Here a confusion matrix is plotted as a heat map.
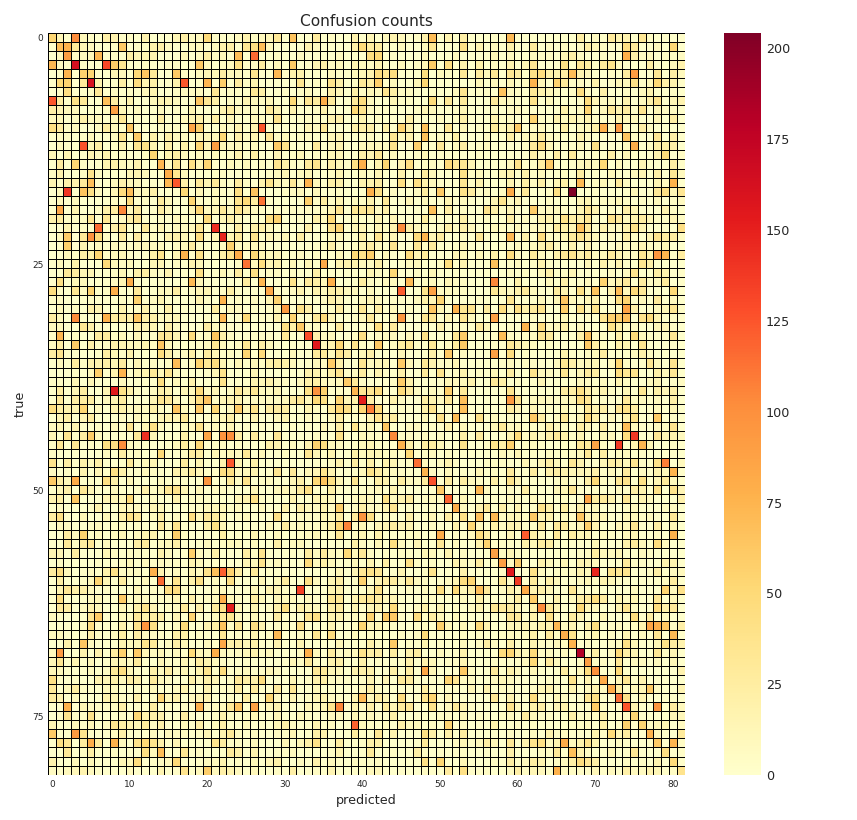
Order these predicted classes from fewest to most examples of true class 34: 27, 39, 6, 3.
6, 27, 39, 3
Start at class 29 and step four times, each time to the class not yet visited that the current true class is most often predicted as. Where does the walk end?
67
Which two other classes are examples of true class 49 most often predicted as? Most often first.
20, 3
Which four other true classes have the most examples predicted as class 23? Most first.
63, 47, 44, 59
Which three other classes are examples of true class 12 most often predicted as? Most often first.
4, 21, 75
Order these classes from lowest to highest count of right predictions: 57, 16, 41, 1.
1, 57, 41, 16
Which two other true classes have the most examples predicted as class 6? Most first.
21, 2
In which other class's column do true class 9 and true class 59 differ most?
70
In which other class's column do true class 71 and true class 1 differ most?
2
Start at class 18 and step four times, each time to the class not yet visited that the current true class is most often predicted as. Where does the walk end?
45
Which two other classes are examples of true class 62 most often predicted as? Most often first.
22, 9
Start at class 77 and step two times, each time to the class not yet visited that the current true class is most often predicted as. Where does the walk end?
7
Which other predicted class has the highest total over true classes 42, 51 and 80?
69
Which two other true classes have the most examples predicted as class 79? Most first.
47, 24
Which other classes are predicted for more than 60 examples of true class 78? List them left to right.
5, 8, 66, 80
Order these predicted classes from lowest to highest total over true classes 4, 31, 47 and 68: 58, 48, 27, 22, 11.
27, 58, 48, 22, 11
